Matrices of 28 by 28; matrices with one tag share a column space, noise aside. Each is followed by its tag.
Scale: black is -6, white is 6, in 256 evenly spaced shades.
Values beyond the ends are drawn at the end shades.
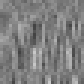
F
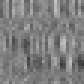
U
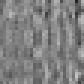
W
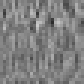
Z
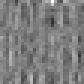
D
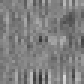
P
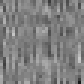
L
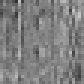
W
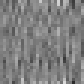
L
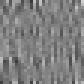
L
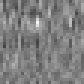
Z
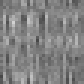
P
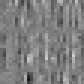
D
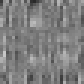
D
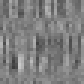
U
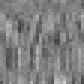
F
